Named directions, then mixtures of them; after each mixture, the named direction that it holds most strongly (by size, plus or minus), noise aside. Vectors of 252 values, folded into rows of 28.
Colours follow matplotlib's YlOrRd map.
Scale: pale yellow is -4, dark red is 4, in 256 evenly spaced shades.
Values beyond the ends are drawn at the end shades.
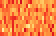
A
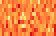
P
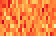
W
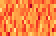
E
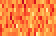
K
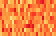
A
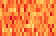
A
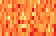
P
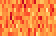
K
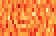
P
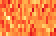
W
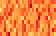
E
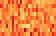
A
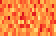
P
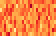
E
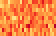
A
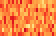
A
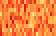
K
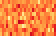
P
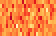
K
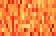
A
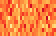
W
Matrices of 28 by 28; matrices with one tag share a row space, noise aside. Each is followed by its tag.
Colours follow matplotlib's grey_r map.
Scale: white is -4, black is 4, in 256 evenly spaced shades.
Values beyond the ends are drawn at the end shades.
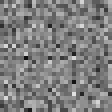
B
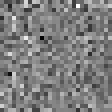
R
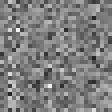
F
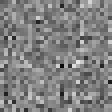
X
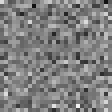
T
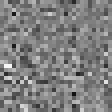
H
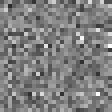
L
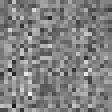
R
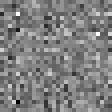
F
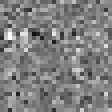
H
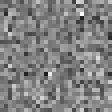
L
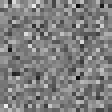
L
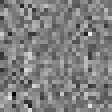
R
